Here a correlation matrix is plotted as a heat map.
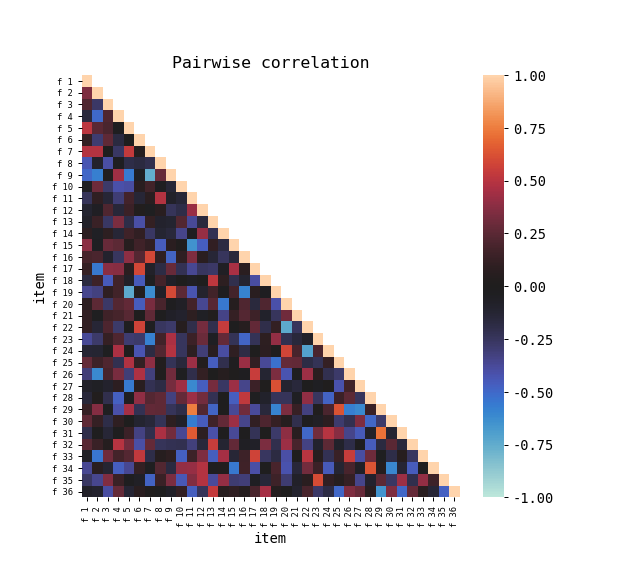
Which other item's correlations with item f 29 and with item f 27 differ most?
f 11
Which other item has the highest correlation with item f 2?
f 7
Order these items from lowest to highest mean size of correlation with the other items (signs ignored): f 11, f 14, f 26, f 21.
f 21, f 14, f 26, f 11
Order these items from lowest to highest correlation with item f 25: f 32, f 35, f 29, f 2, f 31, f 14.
f 14, f 32, f 35, f 2, f 31, f 29
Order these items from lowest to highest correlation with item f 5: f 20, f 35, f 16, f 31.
f 35, f 31, f 20, f 16
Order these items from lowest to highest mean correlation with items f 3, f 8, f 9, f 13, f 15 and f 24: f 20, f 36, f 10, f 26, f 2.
f 2, f 10, f 36, f 26, f 20
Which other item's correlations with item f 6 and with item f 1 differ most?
f 26
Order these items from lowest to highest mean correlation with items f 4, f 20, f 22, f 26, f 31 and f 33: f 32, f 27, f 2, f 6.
f 2, f 27, f 32, f 6
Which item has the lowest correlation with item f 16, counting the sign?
f 19
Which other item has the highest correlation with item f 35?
f 23
